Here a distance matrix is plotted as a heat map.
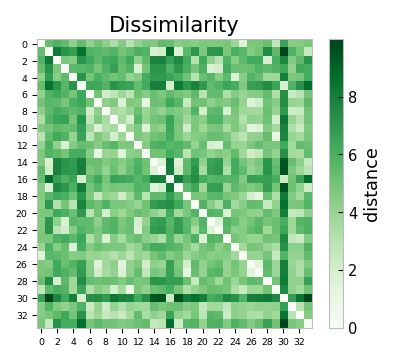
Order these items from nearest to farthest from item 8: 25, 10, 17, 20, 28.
20, 10, 25, 17, 28
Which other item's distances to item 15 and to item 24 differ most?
4
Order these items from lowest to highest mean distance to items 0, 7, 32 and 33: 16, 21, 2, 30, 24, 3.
24, 21, 3, 2, 16, 30
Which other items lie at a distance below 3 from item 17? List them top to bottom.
1, 14, 15, 33
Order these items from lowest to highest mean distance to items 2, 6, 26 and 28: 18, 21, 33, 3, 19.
19, 18, 21, 3, 33
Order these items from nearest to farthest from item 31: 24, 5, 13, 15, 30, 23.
23, 13, 24, 15, 5, 30
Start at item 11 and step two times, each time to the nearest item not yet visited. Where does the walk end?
9
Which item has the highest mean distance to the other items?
30
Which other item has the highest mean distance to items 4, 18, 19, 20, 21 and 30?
1
